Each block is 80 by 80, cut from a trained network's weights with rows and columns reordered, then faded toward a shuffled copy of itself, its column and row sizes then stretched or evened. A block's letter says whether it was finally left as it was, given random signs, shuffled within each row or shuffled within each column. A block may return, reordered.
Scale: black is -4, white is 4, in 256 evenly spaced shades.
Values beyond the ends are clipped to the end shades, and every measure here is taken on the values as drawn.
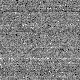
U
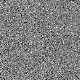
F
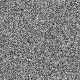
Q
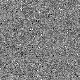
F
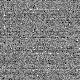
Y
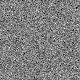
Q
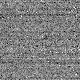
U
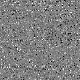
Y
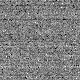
U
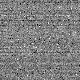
Y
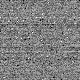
U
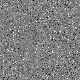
Q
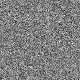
U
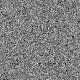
U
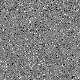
U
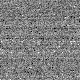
U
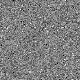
F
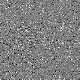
F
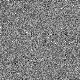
F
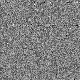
U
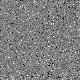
Q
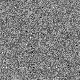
F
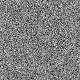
Q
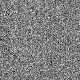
Q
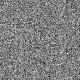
Q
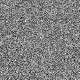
F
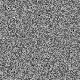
Y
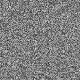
Y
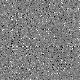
Y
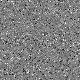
U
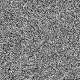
F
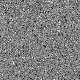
Q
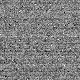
U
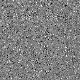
Y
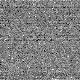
Y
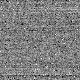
Y
